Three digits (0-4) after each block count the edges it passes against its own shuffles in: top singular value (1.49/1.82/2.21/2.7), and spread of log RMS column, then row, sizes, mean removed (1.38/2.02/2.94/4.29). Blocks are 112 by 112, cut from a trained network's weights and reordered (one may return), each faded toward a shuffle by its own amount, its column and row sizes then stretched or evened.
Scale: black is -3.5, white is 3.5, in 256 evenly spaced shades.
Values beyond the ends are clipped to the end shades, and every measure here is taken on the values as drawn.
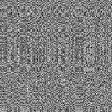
4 2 0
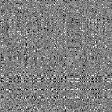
4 2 2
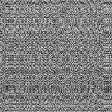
4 2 0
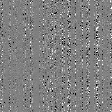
0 4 1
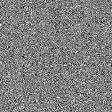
1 0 2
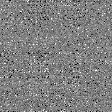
1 1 2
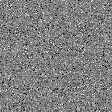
0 0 0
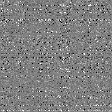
1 2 3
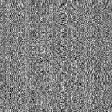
3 2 0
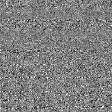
1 0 3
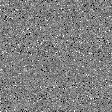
0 0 2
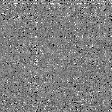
1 2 2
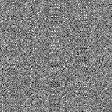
3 1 1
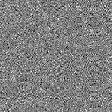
3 0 1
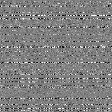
4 0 4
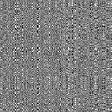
4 3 2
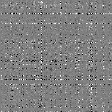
3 3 3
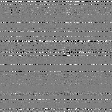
3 1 4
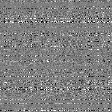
1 2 4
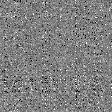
1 2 1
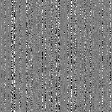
1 4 0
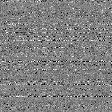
3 0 3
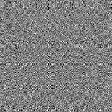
4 1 2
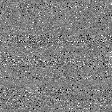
0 0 3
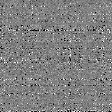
2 2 3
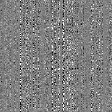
2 4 1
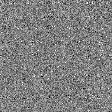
0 1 2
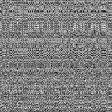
4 1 2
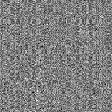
3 0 0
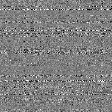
0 1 4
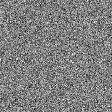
0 0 2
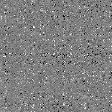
0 2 2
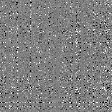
2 3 2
